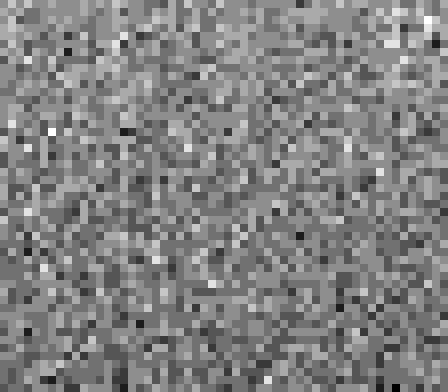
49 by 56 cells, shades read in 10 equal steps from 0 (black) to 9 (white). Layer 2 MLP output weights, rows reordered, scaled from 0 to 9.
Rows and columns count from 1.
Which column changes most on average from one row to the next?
4
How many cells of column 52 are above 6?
2
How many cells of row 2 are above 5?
19
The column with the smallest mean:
43
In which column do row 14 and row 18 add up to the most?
44
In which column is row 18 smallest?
3
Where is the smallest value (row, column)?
49, 50
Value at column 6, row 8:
4
